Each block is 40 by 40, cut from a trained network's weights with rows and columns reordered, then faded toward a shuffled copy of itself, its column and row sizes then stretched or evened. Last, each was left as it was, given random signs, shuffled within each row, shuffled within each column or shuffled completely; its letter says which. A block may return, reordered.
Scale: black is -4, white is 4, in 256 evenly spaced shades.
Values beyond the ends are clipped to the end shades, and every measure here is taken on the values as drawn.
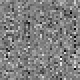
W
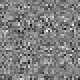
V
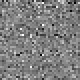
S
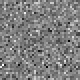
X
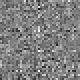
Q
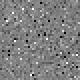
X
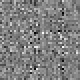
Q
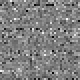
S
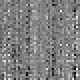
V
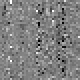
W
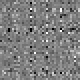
Q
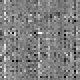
V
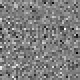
Q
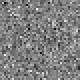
X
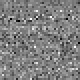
S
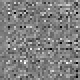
V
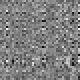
V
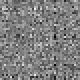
Q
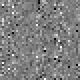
W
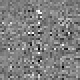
Q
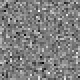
X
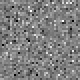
X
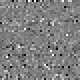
S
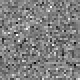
X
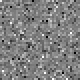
X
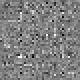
Q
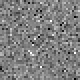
X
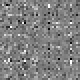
Q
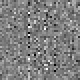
W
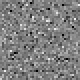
X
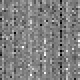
W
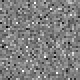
X
